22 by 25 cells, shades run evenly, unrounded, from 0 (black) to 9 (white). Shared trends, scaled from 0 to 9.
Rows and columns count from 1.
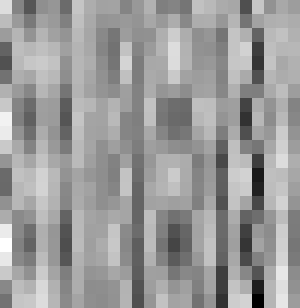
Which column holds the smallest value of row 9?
21
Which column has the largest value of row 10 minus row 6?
1
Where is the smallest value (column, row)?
22, 22
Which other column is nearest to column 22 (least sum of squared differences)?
19
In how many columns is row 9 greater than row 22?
11
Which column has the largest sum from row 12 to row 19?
24
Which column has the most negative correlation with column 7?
4
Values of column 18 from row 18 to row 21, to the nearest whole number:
7 7 6 6
